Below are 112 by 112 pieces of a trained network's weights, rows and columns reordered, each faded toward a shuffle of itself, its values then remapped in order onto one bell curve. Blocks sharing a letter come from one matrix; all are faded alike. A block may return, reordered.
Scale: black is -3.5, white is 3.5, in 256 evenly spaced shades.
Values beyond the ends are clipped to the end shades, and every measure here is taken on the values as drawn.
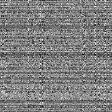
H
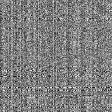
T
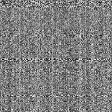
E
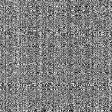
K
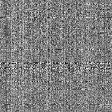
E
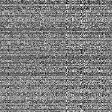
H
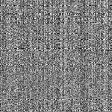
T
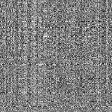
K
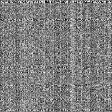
K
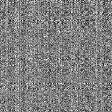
E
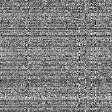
H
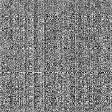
T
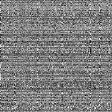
H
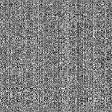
E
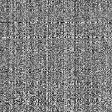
T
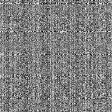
T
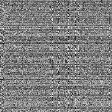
H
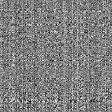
E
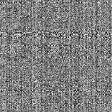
K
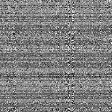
H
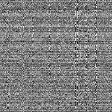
H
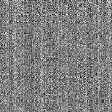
E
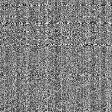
K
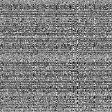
H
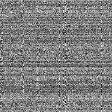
H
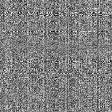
K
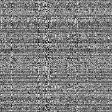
H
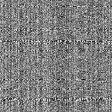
T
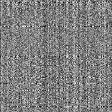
T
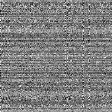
H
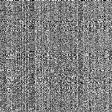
T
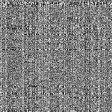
T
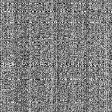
E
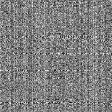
K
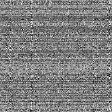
H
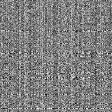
T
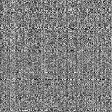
E
